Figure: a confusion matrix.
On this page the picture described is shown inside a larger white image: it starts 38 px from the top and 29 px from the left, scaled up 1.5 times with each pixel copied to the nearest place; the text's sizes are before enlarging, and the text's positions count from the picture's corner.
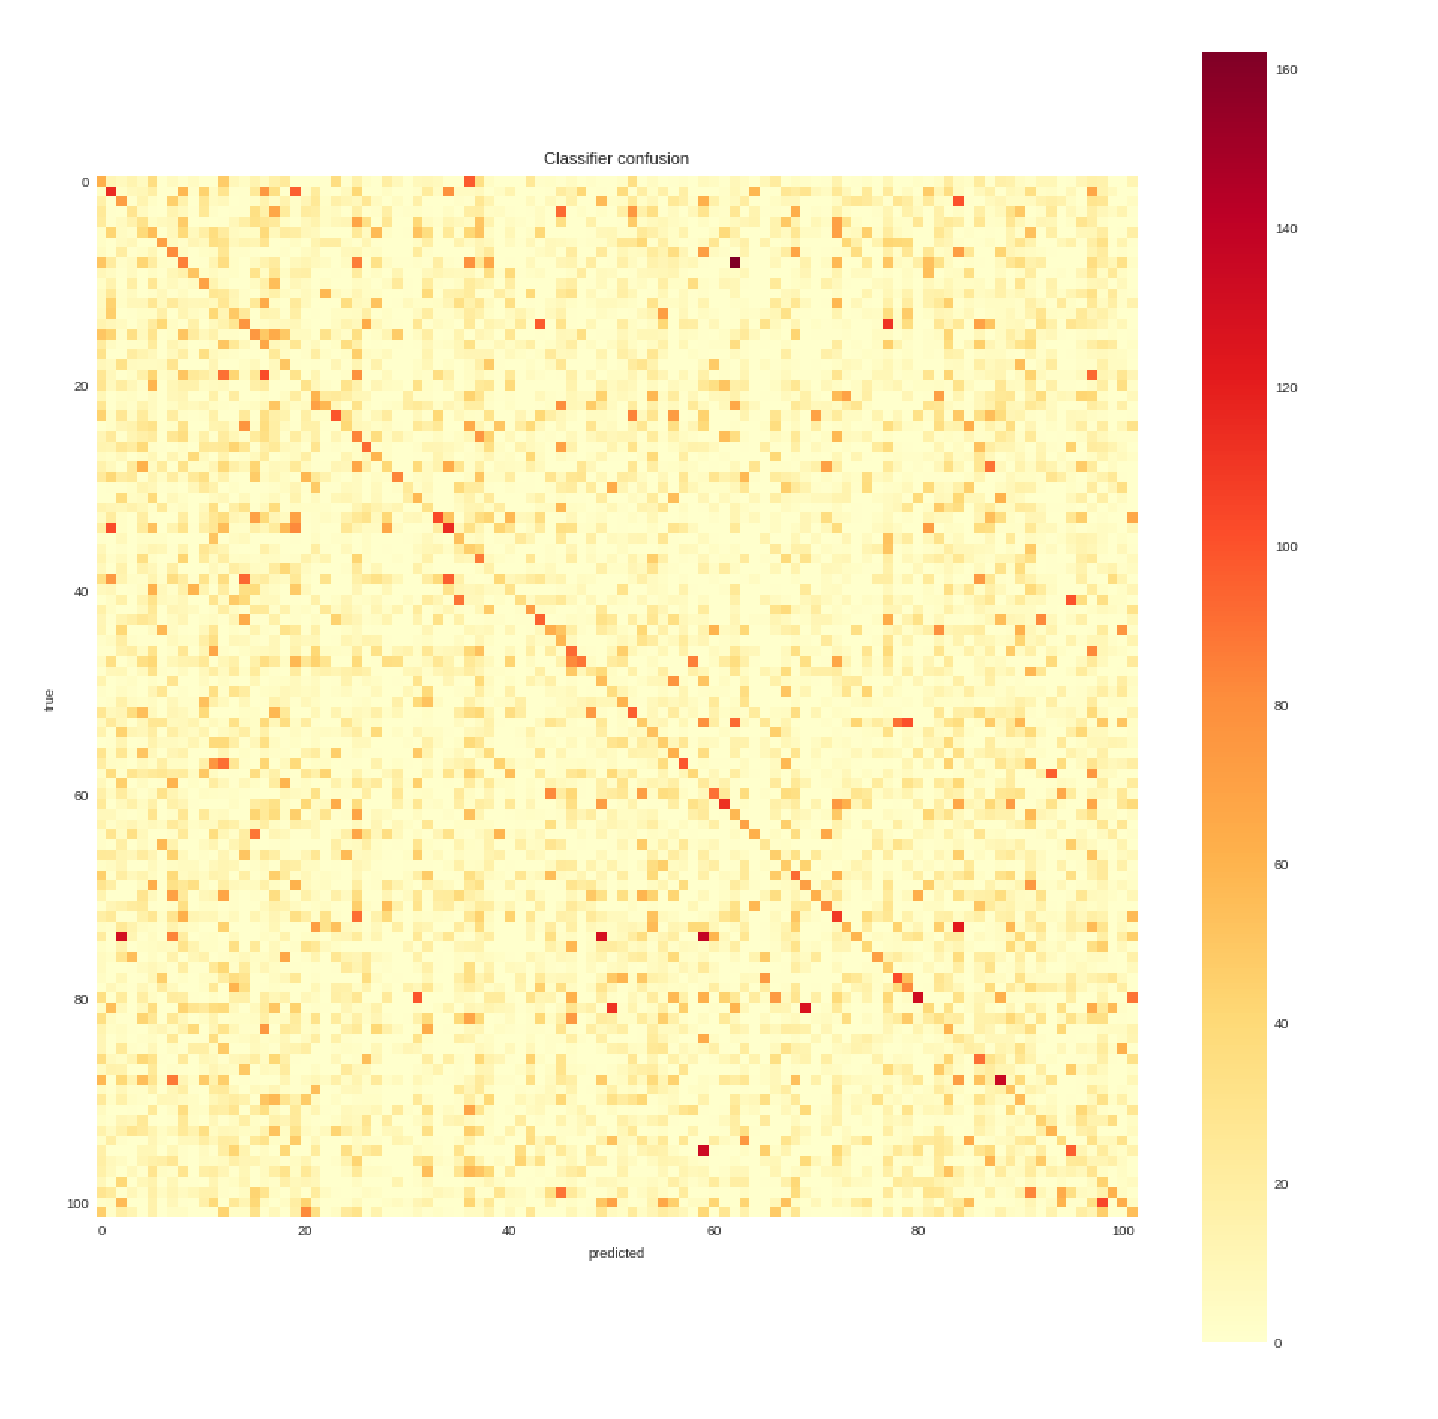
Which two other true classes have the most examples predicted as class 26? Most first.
14, 86
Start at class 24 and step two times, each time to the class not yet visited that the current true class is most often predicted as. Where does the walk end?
77
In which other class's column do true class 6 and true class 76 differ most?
18
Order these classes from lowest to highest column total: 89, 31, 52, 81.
81, 52, 31, 89
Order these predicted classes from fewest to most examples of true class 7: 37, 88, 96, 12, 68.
96, 37, 12, 88, 68
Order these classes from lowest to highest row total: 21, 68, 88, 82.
21, 68, 82, 88
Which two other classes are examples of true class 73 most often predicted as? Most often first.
84, 21
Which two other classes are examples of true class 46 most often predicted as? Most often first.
97, 11
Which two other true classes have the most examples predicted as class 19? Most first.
1, 34
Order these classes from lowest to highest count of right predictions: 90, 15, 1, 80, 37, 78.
90, 15, 37, 78, 1, 80
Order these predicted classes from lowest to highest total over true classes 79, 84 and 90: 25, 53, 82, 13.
25, 82, 53, 13
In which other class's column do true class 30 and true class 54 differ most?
50
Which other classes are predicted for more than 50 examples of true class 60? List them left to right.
44, 53, 94
